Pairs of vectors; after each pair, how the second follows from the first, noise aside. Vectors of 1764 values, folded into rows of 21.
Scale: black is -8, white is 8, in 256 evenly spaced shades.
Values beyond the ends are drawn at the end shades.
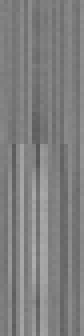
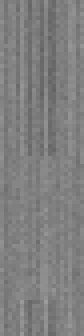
wrapped around, negated, shrunk.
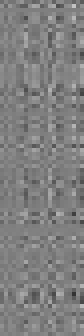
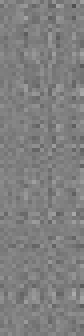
negated, shrunk.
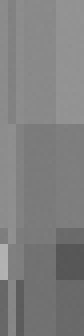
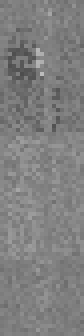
wrapped around, partly zeroed.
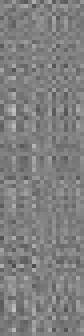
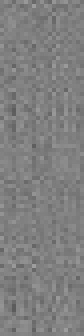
negated, shrunk.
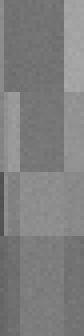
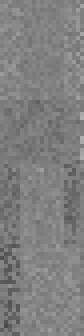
reversed, negated, partly zeroed.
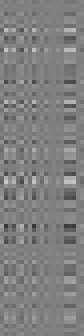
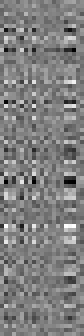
negated, scaled up.
